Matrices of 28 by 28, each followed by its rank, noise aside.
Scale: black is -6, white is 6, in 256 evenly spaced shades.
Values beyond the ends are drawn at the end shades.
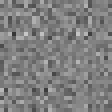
four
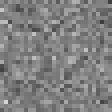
five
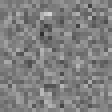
six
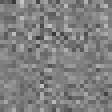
five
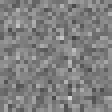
seven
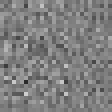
four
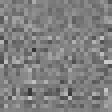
four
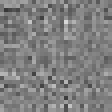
five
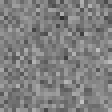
seven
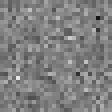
six
